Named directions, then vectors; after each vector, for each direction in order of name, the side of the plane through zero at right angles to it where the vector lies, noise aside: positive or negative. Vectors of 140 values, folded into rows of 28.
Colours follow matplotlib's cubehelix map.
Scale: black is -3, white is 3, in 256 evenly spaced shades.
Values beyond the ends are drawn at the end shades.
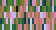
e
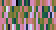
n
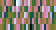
negative, negative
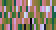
negative, negative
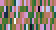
negative, negative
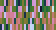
positive, positive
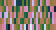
positive, positive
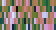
positive, negative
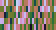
negative, negative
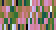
negative, positive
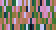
negative, negative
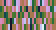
negative, negative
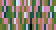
negative, negative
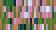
negative, negative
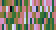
negative, positive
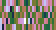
negative, positive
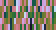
negative, negative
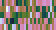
negative, positive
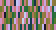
negative, negative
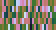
negative, negative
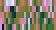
negative, positive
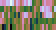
negative, negative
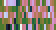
positive, positive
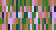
positive, positive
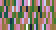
negative, negative
